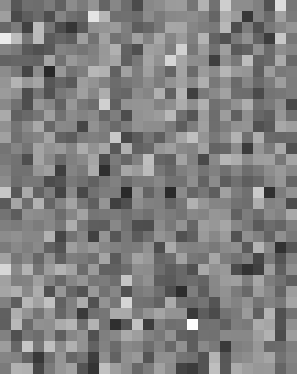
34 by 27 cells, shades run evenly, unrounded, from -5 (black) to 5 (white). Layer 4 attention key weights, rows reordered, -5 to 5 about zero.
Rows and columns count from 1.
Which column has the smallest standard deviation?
15
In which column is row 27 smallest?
17
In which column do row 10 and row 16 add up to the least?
6
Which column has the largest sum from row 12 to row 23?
4
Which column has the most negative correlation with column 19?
25
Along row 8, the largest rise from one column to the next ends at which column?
8
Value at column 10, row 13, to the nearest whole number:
0
